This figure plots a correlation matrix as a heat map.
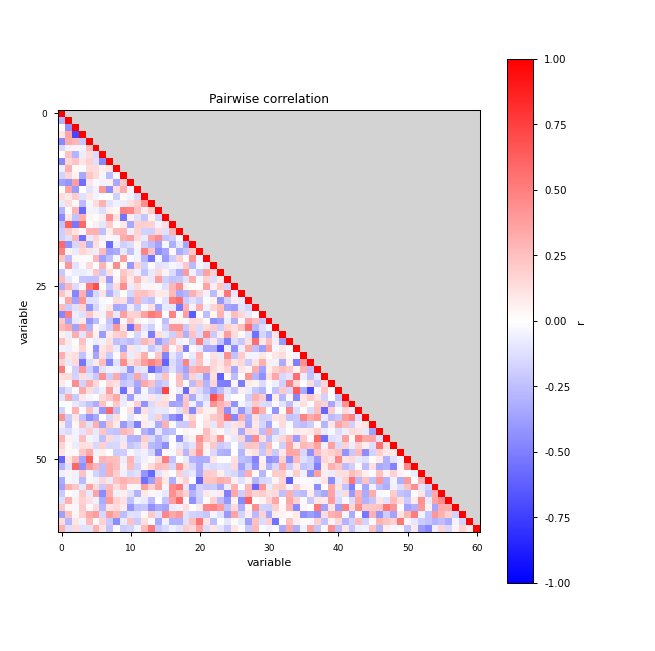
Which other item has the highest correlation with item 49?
59
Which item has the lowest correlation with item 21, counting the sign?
13
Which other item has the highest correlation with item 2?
51
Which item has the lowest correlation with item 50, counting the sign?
0
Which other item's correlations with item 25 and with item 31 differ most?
4
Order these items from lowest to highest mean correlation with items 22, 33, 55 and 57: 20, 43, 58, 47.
58, 20, 47, 43
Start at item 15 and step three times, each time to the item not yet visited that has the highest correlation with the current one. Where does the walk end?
38
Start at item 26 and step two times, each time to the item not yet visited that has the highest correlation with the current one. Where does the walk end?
44
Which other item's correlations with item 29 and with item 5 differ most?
19
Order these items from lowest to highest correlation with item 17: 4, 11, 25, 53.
53, 11, 4, 25
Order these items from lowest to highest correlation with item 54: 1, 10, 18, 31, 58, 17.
18, 10, 31, 1, 58, 17
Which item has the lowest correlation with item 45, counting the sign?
11
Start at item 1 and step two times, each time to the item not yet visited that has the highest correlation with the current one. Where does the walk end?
3
